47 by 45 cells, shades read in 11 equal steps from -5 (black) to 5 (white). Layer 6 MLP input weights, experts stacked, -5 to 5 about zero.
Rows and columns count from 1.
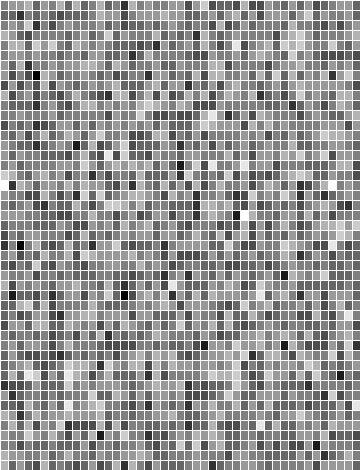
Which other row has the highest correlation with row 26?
20
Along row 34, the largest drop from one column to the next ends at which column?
14
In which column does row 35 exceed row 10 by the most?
33
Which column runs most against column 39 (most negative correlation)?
9
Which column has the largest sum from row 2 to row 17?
37
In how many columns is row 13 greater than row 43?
20
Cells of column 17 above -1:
25
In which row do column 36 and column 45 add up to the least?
35
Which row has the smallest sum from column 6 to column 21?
28
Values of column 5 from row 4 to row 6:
0 3 1
